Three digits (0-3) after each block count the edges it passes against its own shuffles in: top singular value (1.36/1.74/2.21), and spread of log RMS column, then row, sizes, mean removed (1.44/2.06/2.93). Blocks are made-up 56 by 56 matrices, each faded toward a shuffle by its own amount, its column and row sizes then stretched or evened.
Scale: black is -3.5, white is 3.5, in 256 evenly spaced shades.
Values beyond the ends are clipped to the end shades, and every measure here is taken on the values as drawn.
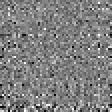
2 1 2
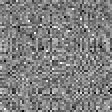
3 0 1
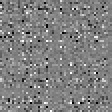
0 2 2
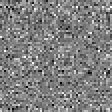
2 0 1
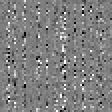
0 3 0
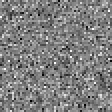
1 0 0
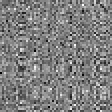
3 2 0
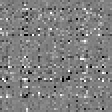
1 2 2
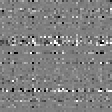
1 1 3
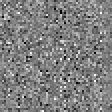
0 2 0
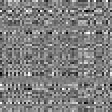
3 1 3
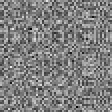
3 0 0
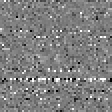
2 0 2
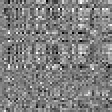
3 2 2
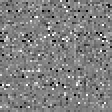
0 0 2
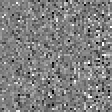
0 2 0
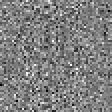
2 1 0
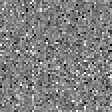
1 1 0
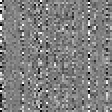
3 3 0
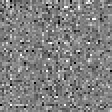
2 1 1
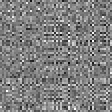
3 2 1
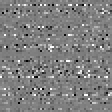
0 0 3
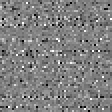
2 0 2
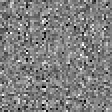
1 2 0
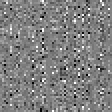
1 3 0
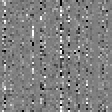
1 3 0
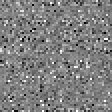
1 0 2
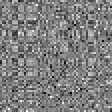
3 0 0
